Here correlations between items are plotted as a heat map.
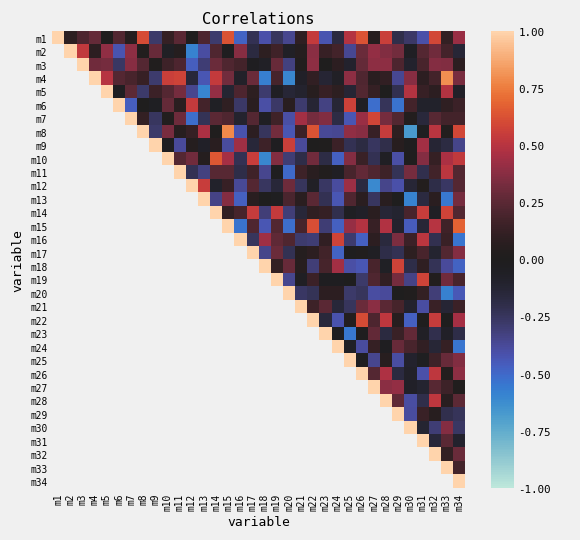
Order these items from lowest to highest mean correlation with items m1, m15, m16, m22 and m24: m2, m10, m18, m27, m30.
m30, m18, m10, m27, m2
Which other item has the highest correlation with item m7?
m27
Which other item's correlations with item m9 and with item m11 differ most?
m20
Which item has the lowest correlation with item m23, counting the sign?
m25
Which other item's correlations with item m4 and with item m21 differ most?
m33
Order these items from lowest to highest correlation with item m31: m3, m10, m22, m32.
m32, m22, m3, m10
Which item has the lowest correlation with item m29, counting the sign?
m6
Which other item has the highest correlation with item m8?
m15
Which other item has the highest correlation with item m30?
m5
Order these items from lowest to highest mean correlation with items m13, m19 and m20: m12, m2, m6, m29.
m2, m6, m29, m12
